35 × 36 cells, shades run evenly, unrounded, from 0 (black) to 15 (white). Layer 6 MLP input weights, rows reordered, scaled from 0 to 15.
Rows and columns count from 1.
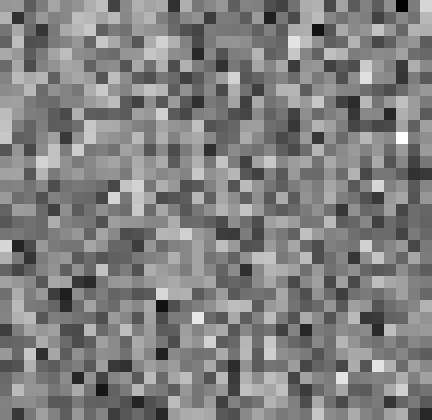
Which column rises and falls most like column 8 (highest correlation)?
36
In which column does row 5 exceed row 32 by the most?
25
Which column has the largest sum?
13
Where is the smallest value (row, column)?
1, 34
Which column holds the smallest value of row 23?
21
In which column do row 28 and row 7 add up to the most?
31
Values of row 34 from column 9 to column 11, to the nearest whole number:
6 6 5
